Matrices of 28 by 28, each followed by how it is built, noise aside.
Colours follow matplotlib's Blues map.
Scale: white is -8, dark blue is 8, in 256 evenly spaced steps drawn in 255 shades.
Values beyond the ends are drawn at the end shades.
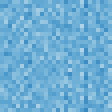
repeating rows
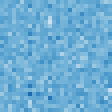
uneven columns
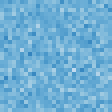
repeating rows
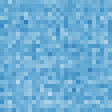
blocks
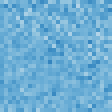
upper triangular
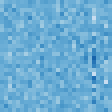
uneven columns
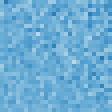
upper triangular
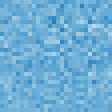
low rank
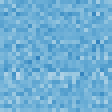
low rank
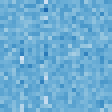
uneven columns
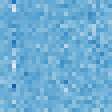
uneven columns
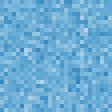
repeating rows
